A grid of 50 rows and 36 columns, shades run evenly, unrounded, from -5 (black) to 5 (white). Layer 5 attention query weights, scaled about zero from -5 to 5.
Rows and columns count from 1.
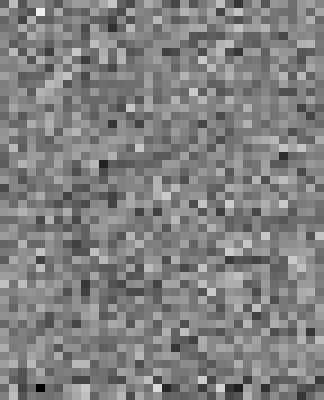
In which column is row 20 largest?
13
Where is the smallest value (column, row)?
5, 49
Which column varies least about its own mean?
17
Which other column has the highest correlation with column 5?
27
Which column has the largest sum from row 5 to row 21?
7
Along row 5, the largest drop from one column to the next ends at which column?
22
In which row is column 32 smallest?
20
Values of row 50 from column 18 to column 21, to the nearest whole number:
1 -1 -1 -1
